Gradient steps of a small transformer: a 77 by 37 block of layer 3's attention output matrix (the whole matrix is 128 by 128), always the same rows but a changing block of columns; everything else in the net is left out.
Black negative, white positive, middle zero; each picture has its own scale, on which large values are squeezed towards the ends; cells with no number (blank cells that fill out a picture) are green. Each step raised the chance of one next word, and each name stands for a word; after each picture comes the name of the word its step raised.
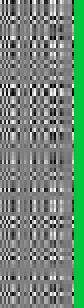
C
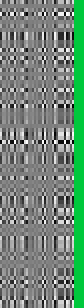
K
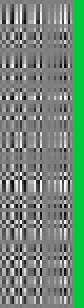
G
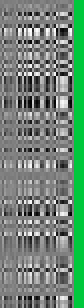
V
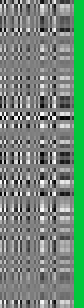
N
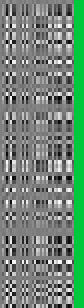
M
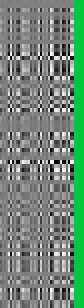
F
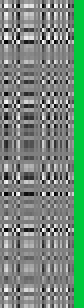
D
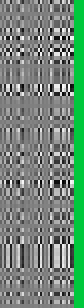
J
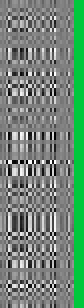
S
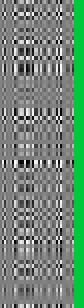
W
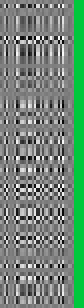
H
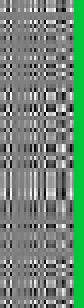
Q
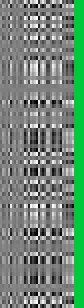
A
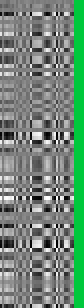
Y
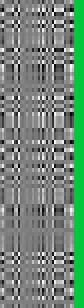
K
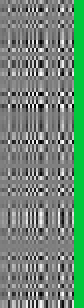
K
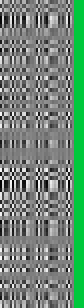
G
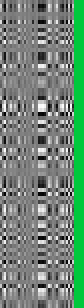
H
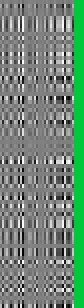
M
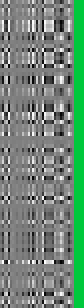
M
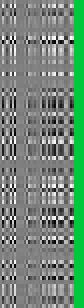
H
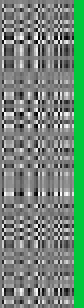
D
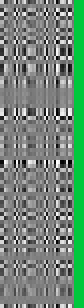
W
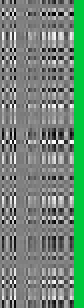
K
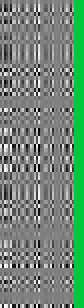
Q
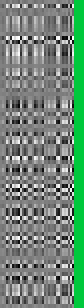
H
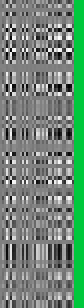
J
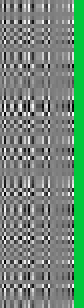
H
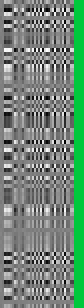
K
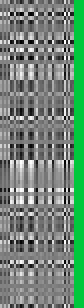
W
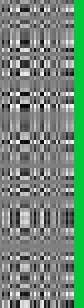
K
